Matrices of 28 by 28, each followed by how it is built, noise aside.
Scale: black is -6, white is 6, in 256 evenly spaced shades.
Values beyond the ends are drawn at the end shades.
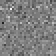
uneven rows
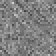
Toeplitz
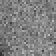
smooth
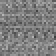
repeating columns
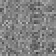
blocks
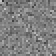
banded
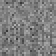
blocks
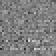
uneven rows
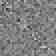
banded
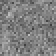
smooth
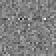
uneven rows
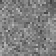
smooth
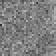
smooth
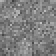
smooth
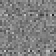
uneven rows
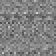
repeating columns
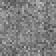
smooth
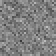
Toeplitz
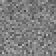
repeating columns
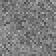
Toeplitz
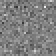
uneven rows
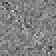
banded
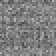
blocks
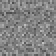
repeating columns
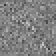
banded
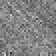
Toeplitz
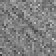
Toeplitz
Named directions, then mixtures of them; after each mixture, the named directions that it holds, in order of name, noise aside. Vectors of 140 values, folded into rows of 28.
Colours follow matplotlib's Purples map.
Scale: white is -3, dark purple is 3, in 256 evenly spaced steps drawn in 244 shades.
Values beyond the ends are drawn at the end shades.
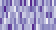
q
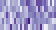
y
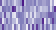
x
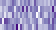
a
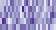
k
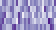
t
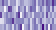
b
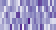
b, y.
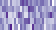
q, x, y.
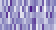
b, k, q.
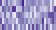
x.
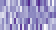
y.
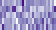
x.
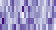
k, t.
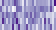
x.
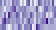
q.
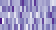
a, q, x.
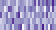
b.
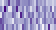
b.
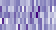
a, x.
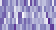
q, t.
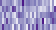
x.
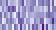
b, x.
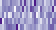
a, q.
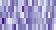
k, t.
